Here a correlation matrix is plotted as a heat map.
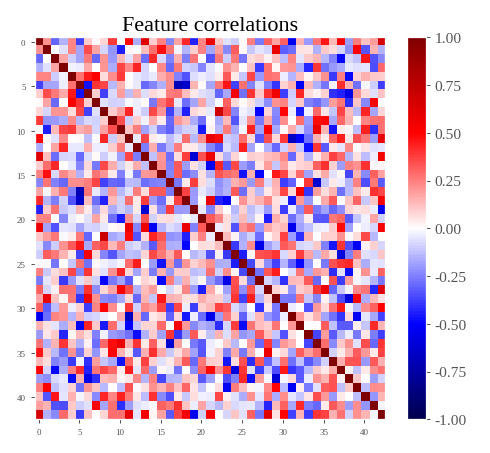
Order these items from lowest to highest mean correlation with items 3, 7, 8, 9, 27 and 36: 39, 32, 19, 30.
19, 32, 39, 30
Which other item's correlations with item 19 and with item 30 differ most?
42
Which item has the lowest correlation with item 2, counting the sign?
37
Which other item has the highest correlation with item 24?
6
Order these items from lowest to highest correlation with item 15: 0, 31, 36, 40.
40, 36, 31, 0
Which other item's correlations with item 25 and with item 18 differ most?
5
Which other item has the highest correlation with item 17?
32
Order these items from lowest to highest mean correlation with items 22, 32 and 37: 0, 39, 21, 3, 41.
3, 39, 21, 41, 0
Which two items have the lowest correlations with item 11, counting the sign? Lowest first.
31, 32
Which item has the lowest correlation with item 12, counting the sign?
33
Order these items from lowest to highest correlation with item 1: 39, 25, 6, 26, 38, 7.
38, 26, 25, 7, 6, 39
